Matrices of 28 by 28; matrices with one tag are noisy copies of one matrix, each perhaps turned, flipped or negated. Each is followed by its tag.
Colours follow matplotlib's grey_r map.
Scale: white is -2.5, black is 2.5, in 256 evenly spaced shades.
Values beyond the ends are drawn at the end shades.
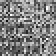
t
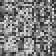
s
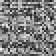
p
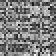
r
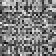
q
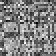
s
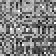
t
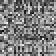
q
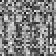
p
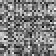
q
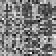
s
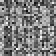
r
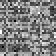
r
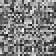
q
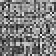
t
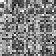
q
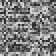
r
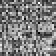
s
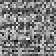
p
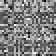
q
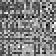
t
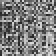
t
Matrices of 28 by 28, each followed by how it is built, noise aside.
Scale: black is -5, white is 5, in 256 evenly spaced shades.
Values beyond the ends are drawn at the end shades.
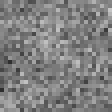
smooth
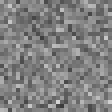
noise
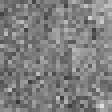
smooth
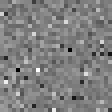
sparse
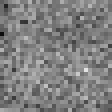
smooth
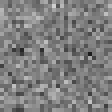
blocks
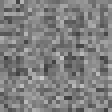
blocks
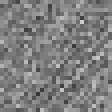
Hankel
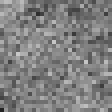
smooth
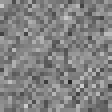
Hankel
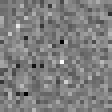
sparse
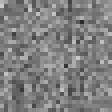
blocks
